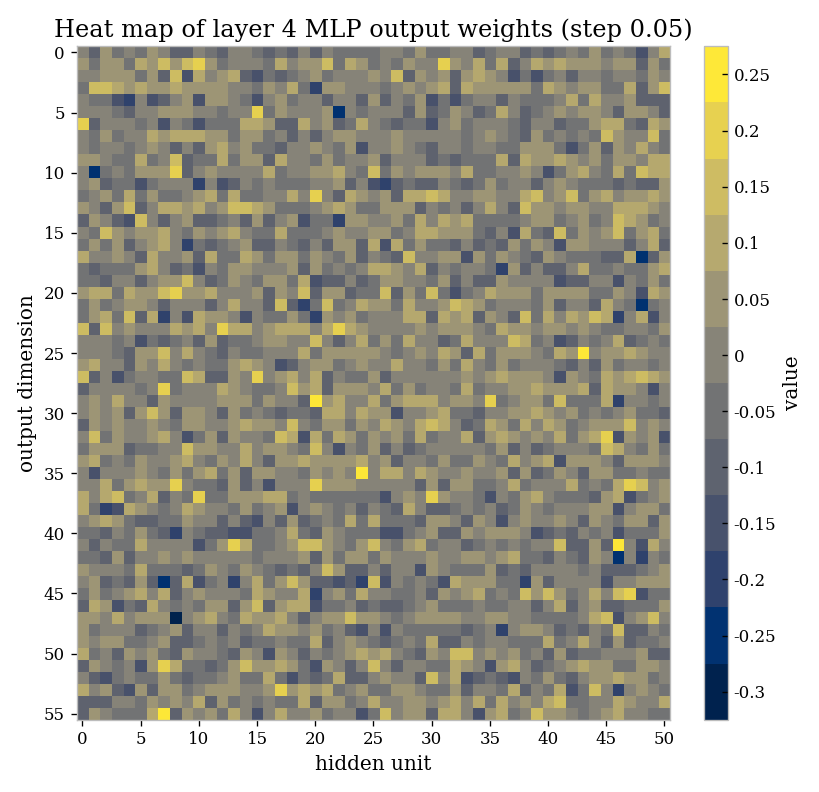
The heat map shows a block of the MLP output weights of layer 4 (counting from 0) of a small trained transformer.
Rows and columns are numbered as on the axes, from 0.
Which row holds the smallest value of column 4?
4
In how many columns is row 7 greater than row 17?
20
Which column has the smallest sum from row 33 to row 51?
26
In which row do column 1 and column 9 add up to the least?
10
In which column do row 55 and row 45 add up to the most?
7
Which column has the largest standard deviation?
46
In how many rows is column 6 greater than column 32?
25
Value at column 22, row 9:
-0.05
